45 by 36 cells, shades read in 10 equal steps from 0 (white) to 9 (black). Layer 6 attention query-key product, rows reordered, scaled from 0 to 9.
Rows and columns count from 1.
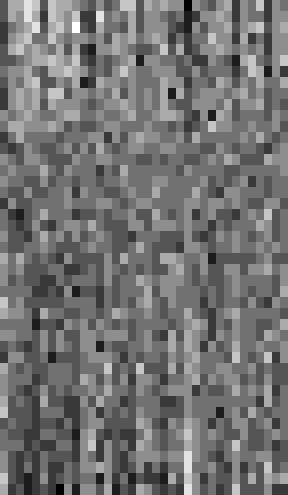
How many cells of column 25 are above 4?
25
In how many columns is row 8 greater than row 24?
11
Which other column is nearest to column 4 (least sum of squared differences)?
17
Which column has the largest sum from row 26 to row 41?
5
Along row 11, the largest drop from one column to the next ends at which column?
28
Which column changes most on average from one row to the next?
13
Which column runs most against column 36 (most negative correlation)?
18
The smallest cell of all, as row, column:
3, 10
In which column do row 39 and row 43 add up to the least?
24
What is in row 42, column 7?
6
